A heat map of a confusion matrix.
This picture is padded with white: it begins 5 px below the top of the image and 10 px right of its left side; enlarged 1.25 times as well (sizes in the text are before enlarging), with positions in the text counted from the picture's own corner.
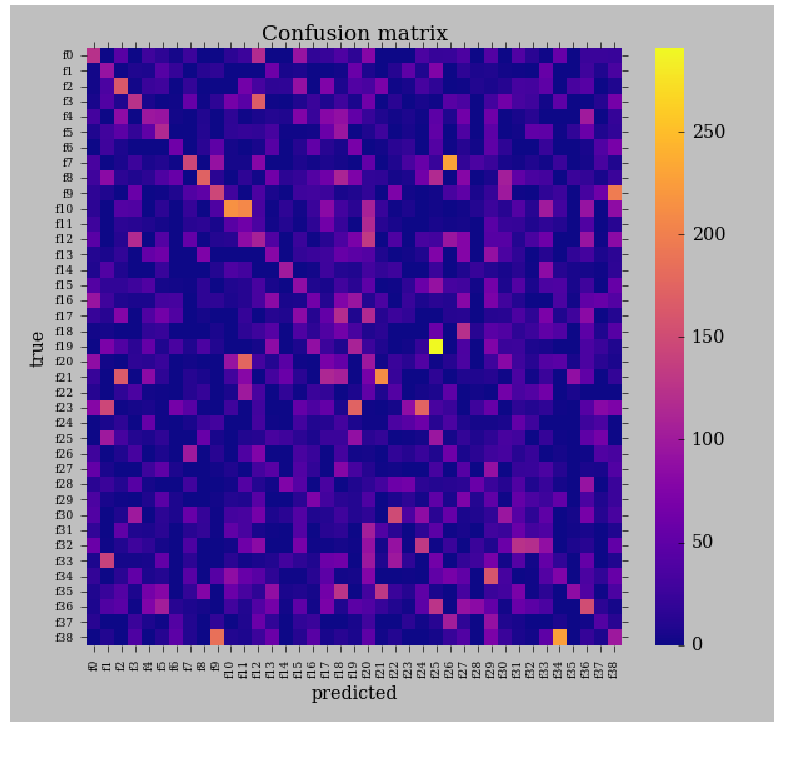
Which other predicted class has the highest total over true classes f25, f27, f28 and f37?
f29
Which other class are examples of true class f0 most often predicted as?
f12
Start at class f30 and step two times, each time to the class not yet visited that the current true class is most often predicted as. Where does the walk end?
f11
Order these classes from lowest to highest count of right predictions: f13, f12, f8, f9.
f13, f12, f9, f8
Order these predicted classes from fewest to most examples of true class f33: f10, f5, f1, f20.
f10, f5, f20, f1
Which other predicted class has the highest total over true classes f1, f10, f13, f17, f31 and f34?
f20
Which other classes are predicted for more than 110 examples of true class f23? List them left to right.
f1, f19, f24
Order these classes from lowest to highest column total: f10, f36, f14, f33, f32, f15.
f14, f32, f10, f15, f33, f36
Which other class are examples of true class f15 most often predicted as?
f25
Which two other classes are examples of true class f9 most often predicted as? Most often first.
f38, f30
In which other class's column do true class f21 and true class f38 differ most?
f34
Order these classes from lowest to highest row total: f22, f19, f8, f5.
f22, f5, f19, f8
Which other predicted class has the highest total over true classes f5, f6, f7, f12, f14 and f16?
f26
